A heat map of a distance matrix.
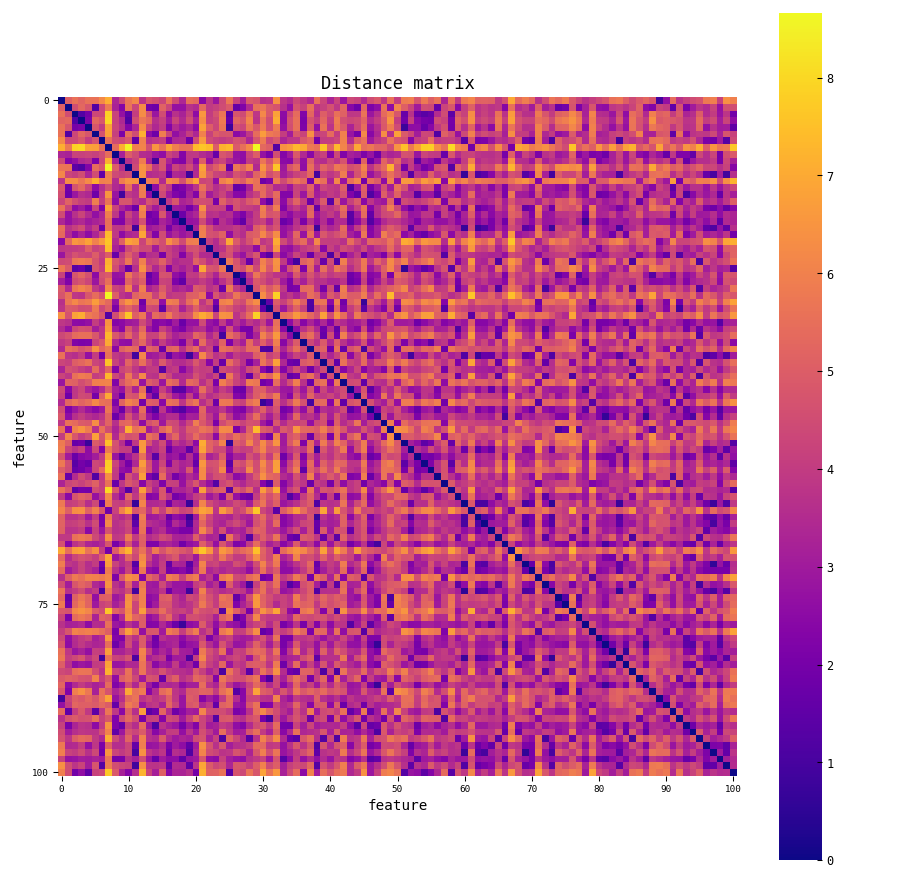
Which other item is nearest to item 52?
38
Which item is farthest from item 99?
21
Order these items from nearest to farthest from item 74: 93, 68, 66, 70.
66, 93, 68, 70
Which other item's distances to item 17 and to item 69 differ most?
97
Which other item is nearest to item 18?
78
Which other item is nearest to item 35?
24
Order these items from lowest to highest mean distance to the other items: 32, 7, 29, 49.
49, 29, 32, 7
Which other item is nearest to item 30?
45
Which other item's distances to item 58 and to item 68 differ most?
10
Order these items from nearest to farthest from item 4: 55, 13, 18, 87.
55, 18, 87, 13
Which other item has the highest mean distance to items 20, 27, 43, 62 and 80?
7
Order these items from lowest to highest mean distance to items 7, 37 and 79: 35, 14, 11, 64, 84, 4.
64, 84, 14, 11, 4, 35
